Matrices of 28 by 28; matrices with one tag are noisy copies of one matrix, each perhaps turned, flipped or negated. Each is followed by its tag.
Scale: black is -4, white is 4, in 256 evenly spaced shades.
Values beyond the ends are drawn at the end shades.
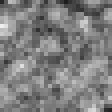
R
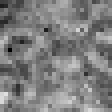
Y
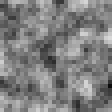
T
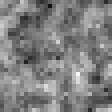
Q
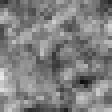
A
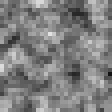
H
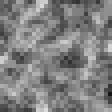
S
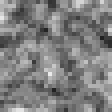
S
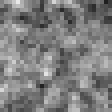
Y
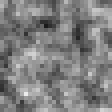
Q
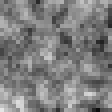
Y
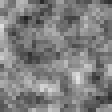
Q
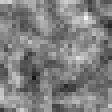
Q
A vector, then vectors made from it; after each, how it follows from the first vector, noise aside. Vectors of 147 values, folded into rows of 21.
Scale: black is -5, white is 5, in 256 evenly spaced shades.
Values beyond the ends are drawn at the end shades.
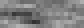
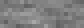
negated, shrunk.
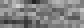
wrapped around.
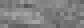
negated, shrunk.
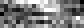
wrapped around, negated, scaled up.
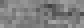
reversed, shrunk.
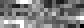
wrapped around, negated, scaled up.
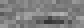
wrapped around, partly zeroed.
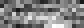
wrapped around, negated, scaled up.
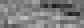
wrapped around.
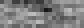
wrapped around.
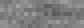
reversed, shrunk.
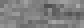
reversed, shrunk.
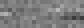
wrapped around, partly zeroed.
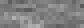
wrapped around, negated, shrunk.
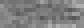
wrapped around, negated, shrunk.
